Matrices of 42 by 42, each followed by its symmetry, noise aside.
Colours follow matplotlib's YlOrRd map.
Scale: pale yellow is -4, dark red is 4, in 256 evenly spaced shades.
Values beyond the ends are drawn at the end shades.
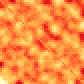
symmetric across the other diagonal.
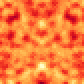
mirrored left to right.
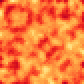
symmetric.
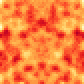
mirrored left to right.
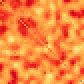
symmetric.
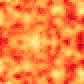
mirrored top to bottom.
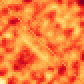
symmetric across the other diagonal.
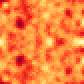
mirrored top to bottom.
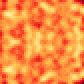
mirrored top to bottom.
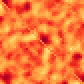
symmetric across the other diagonal.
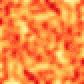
same after a half turn.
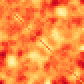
symmetric.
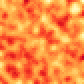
symmetric across the other diagonal.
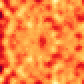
mirrored top to bottom.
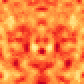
mirrored left to right.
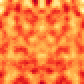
mirrored left to right.
